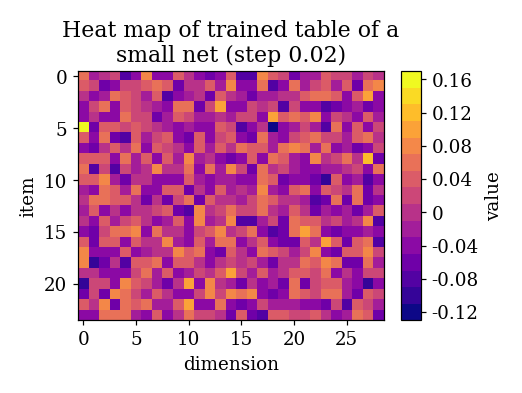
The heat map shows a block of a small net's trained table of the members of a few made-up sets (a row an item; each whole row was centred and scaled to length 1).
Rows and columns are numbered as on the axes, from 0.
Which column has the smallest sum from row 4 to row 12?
23
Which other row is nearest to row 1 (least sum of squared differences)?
19
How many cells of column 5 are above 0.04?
3
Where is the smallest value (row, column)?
5, 18
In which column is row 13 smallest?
10
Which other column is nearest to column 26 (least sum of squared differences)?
2
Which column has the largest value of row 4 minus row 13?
22
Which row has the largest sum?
21
